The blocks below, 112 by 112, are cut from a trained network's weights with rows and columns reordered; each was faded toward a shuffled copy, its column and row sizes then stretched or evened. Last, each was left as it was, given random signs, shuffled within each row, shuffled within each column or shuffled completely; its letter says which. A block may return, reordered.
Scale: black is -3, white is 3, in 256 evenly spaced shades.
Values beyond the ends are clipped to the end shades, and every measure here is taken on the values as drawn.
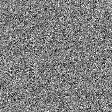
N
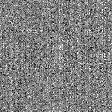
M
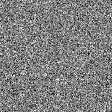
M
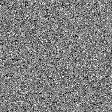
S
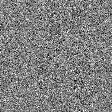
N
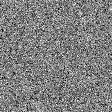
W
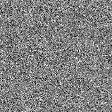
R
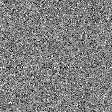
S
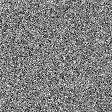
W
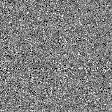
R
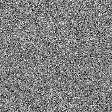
R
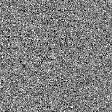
M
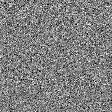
S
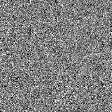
R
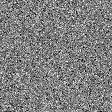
W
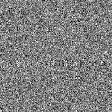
M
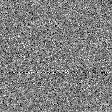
S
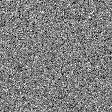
W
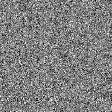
M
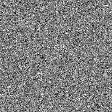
R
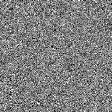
M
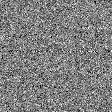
S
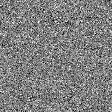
S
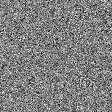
W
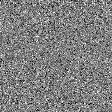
S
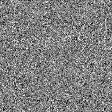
R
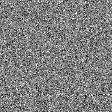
R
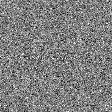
S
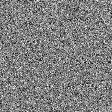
S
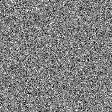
N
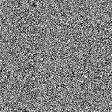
M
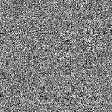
M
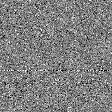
S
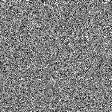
R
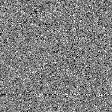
M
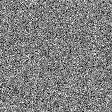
W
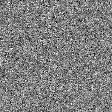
N
